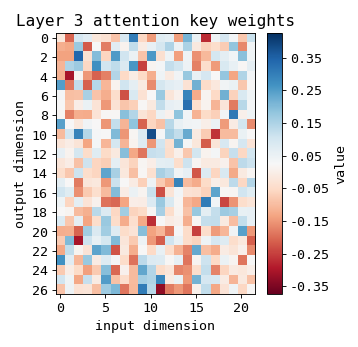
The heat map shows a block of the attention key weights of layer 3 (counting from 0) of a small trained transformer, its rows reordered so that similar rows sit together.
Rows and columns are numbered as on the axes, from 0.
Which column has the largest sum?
6
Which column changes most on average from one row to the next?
2
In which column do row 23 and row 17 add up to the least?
14
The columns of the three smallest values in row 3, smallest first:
9, 15, 17
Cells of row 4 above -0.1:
15
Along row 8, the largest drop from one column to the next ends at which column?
20
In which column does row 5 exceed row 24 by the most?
0
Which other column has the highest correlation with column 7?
19
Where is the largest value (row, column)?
10, 10
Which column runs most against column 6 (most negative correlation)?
11
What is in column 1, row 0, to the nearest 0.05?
-0.2
